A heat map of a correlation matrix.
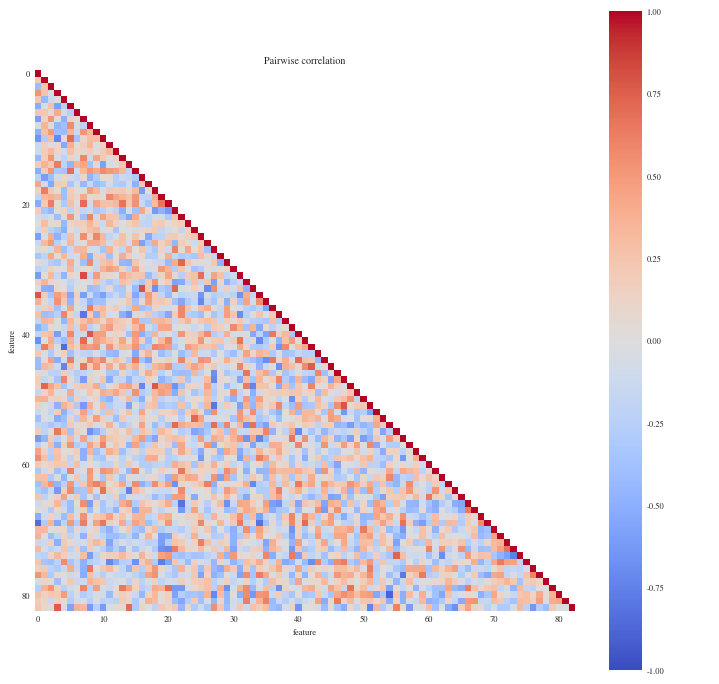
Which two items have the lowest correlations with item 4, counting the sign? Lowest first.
42, 45
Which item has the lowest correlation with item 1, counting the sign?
16
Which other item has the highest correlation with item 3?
82
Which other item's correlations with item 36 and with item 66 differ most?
22
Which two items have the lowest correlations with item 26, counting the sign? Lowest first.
33, 16
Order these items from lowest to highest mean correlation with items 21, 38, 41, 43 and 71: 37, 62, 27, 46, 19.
19, 37, 46, 27, 62
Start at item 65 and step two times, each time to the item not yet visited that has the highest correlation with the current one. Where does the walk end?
73
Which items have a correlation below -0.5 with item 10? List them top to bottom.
0, 3, 14, 34, 82
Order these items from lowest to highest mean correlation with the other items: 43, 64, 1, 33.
33, 43, 64, 1
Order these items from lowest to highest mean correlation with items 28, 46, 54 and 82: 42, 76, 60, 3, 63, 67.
76, 63, 42, 60, 3, 67
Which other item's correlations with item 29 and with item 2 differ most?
79
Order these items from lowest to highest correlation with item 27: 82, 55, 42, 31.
55, 42, 31, 82
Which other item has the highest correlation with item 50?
70
